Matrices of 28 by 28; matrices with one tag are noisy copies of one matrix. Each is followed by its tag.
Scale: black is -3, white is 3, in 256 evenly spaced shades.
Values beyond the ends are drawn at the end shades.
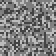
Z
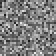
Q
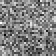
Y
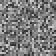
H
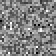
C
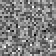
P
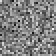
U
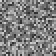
H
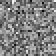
C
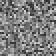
Z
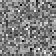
H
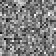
Z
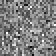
U
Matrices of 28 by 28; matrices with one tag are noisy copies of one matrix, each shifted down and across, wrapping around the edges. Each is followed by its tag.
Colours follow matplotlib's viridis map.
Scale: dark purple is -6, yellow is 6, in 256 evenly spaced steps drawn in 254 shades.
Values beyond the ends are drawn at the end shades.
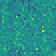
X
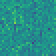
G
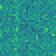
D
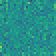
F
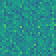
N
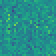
F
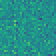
N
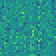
F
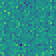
N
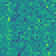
D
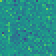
D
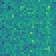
D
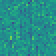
G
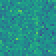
D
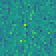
N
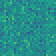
N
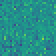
X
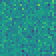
N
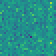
F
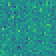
X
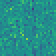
G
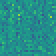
F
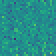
F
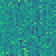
G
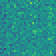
D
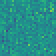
G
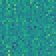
F
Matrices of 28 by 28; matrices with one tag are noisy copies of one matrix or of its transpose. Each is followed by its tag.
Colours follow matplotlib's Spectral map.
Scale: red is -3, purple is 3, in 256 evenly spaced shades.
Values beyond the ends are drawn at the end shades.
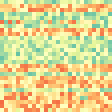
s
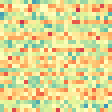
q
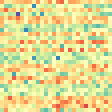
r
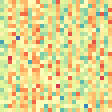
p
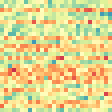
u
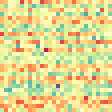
r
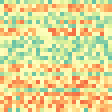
s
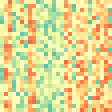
s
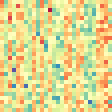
r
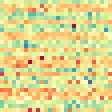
q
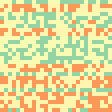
s
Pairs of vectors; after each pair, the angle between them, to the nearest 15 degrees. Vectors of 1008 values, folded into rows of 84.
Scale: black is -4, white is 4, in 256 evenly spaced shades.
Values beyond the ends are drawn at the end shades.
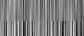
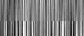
165 degrees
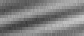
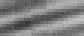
15 degrees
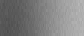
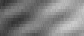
30 degrees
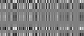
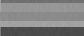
90 degrees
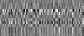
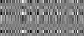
75 degrees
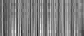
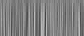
90 degrees
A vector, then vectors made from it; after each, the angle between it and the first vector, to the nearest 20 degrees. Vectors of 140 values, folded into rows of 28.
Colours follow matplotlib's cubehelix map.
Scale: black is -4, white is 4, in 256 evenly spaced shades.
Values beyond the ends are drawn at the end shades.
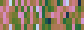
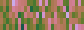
120 degrees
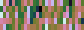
120 degrees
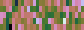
100 degrees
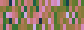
120 degrees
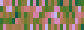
80 degrees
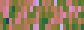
80 degrees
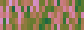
60 degrees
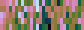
40 degrees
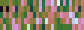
100 degrees
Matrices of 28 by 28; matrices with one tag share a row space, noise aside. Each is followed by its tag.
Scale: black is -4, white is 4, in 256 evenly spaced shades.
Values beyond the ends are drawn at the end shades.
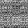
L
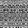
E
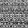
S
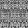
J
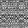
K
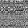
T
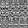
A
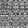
A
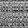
S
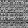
T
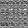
A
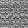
A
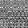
S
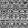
A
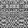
K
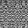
E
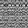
E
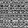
S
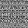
J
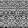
E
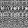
J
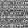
T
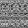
A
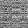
L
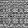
S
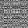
L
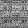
L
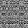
K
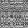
T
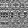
A
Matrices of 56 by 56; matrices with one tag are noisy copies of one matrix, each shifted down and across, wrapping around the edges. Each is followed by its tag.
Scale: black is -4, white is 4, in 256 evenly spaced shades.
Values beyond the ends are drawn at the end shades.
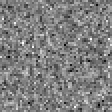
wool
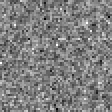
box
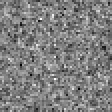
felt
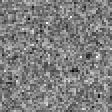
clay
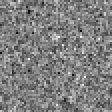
box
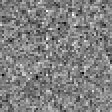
wool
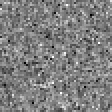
felt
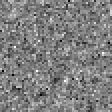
clay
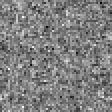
felt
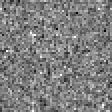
box
